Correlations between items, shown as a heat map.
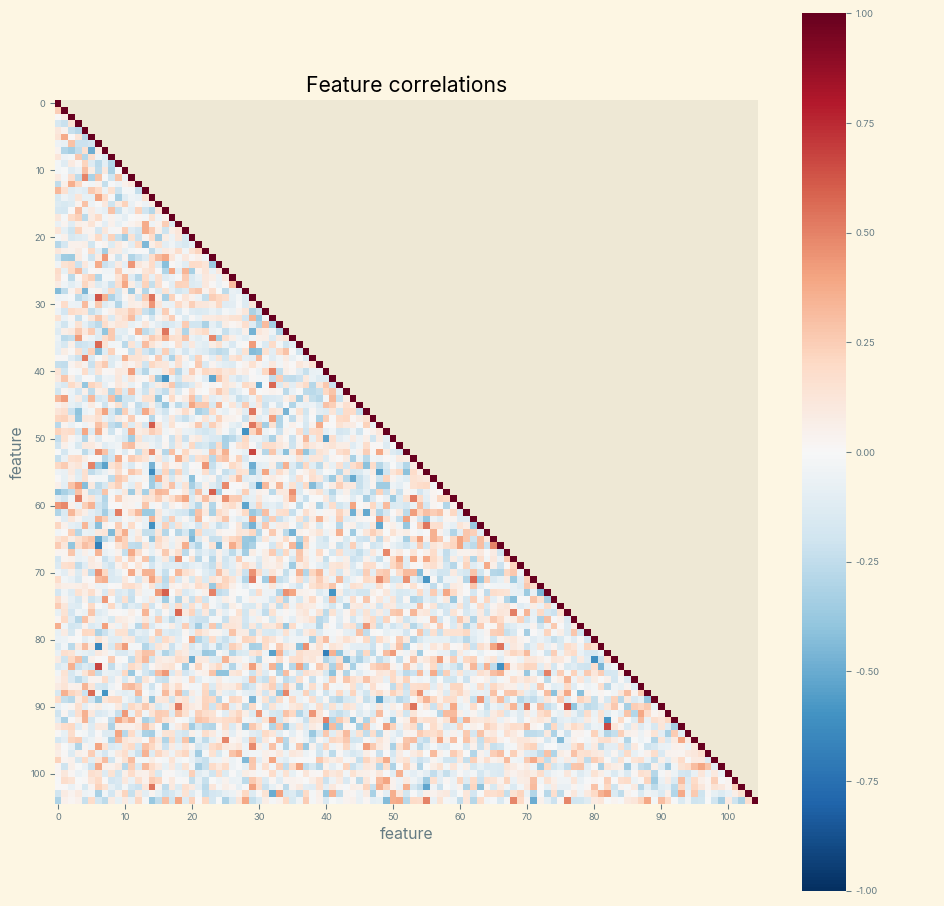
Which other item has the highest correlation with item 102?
14
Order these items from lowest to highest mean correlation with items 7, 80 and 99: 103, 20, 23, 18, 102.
18, 103, 20, 102, 23
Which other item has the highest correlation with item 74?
7
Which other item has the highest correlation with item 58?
23
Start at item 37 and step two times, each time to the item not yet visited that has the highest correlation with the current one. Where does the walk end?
66
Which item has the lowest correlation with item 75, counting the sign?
95
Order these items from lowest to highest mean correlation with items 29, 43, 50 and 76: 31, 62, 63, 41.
31, 63, 62, 41
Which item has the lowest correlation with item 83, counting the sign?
80
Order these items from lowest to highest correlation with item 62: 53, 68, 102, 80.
68, 80, 53, 102
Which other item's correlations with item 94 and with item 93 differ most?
82
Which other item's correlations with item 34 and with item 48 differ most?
29
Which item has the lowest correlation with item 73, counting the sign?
41
